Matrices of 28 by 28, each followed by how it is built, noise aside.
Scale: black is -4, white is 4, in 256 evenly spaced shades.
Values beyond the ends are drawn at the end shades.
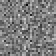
repeating rows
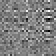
low rank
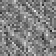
Toeplitz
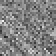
Toeplitz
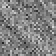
Toeplitz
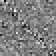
banded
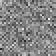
Toeplitz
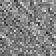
Toeplitz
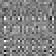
low rank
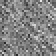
Toeplitz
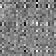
low rank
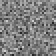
noise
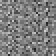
repeating rows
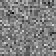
noise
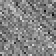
Toeplitz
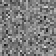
repeating rows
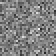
repeating rows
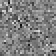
block diagonal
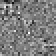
block diagonal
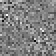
block diagonal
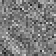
Toeplitz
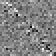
banded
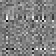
low rank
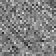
Toeplitz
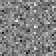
repeating rows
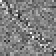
banded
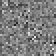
block diagonal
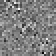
block diagonal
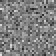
noise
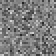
noise
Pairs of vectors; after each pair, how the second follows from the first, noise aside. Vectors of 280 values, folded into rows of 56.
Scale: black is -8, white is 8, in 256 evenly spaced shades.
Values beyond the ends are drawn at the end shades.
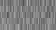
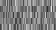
wrapped around, scaled up.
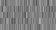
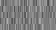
copied.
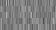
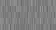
wrapped around, shrunk.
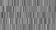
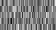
wrapped around, scaled up.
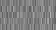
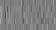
reversed, negated, partly zeroed.
